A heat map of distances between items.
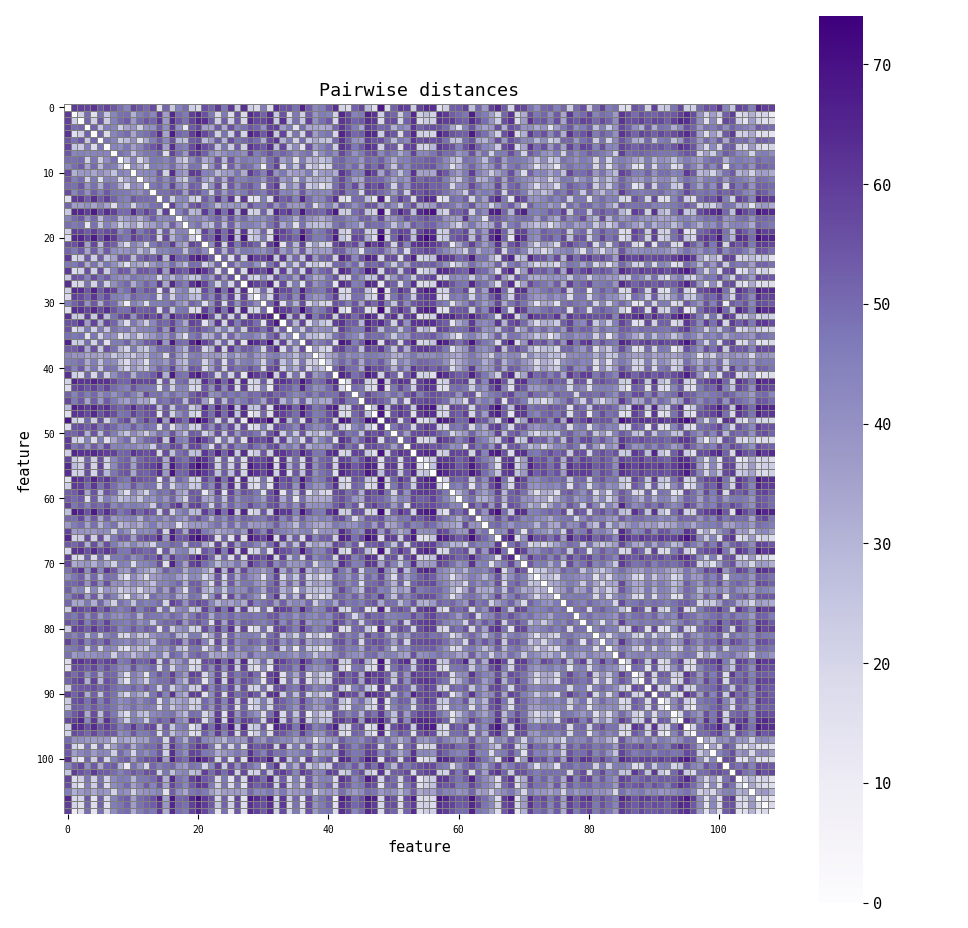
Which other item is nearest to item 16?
49
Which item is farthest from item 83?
32
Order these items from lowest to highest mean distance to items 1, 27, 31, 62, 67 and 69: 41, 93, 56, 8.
41, 56, 8, 93
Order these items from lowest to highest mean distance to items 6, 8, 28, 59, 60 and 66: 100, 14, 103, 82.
103, 100, 14, 82
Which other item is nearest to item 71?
67
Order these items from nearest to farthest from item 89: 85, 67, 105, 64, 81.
85, 64, 105, 81, 67
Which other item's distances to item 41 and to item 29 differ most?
106
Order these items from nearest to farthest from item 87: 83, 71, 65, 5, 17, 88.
88, 83, 5, 71, 65, 17
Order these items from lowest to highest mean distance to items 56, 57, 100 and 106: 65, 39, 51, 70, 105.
51, 105, 70, 65, 39
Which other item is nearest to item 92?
96
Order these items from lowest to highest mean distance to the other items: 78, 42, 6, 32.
6, 78, 42, 32
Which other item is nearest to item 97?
38
